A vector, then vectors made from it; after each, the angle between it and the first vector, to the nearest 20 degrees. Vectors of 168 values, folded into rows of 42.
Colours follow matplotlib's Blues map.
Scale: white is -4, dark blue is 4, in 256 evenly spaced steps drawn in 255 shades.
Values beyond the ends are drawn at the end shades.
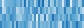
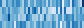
60 degrees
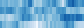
80 degrees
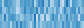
40 degrees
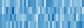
60 degrees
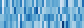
60 degrees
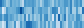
100 degrees
